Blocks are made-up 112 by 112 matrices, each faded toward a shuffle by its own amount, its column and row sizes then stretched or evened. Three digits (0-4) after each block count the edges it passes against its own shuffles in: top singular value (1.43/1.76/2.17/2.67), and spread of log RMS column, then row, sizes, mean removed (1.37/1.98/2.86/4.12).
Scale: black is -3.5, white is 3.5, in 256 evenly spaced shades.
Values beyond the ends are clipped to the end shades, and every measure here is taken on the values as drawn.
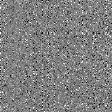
2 3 0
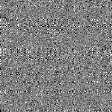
3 2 3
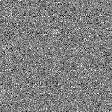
2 0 2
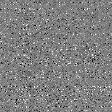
0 1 3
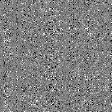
0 3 2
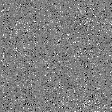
0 2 1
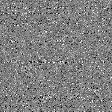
1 0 2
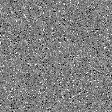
0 1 0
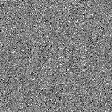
2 0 1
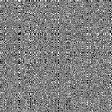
4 3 2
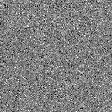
2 0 0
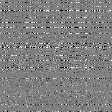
4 1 4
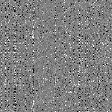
3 3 0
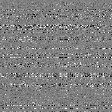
3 1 4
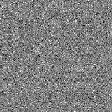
3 0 0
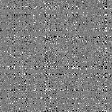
3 3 3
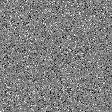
1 0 0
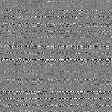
4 0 4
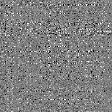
2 2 3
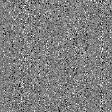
1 3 0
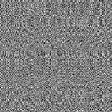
4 2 2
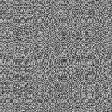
4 0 0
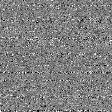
0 0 3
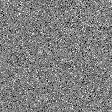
0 0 0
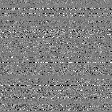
1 0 4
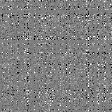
0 3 3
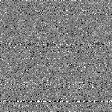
3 0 3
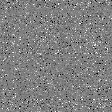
0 1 2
